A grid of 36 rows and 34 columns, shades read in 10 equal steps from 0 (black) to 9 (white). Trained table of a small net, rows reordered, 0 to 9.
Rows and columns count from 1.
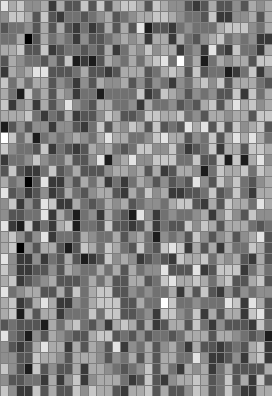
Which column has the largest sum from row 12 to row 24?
33
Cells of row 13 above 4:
23
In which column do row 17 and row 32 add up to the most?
6
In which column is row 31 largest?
1
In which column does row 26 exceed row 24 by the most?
22
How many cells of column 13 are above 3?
26
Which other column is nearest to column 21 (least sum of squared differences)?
2
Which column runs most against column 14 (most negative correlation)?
17
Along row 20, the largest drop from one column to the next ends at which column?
7
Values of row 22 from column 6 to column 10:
8 2 4 4 3
